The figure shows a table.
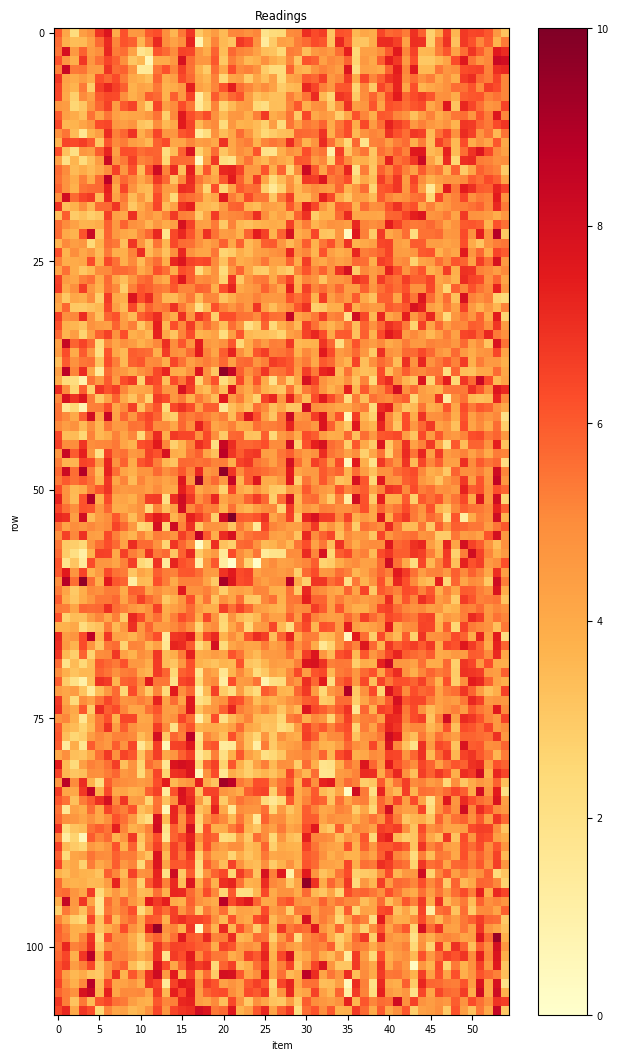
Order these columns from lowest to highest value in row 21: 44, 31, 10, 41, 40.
31, 10, 44, 41, 40
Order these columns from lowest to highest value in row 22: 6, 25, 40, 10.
40, 10, 6, 25
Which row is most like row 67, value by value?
80
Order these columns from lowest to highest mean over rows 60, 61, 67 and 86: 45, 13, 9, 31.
13, 9, 45, 31
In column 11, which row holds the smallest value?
3
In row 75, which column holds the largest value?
47
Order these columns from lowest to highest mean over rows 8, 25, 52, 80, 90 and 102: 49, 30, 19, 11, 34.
11, 34, 19, 30, 49
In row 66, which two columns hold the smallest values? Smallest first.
35, 13
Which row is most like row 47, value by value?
42
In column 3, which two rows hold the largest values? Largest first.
60, 48
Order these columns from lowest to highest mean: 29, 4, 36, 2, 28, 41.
2, 29, 36, 4, 28, 41
